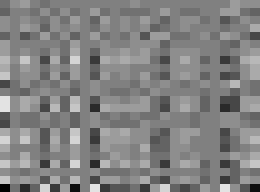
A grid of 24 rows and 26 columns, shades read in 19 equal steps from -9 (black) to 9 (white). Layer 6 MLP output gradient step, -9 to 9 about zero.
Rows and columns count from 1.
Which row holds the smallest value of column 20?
24
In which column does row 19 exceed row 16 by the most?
1
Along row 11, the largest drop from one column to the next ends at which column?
25
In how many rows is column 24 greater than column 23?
14
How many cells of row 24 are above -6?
22
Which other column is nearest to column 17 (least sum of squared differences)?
5
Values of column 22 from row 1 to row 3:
0 0 0
